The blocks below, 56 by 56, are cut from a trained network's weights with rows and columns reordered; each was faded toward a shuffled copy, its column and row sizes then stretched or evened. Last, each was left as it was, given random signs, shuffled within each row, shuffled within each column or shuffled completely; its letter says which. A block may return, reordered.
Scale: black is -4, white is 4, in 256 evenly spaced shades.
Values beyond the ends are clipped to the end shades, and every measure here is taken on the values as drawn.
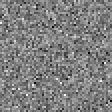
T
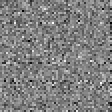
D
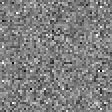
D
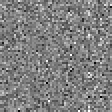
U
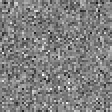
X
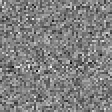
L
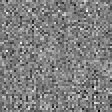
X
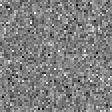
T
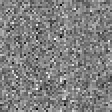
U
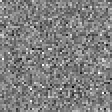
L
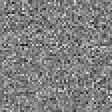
X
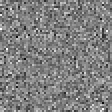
D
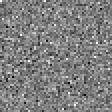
T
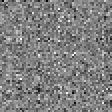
X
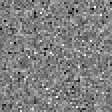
T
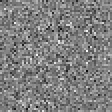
U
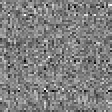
X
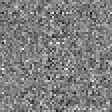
D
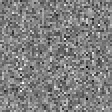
U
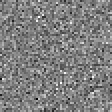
U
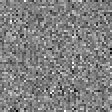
D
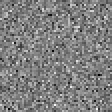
L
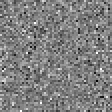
U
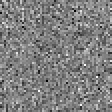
U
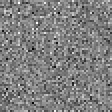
D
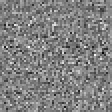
D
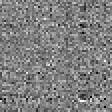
X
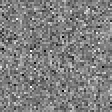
U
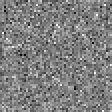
T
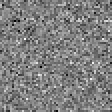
L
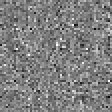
X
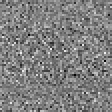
L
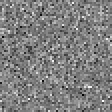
T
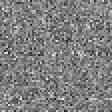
L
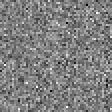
U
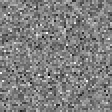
T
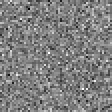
U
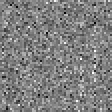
U
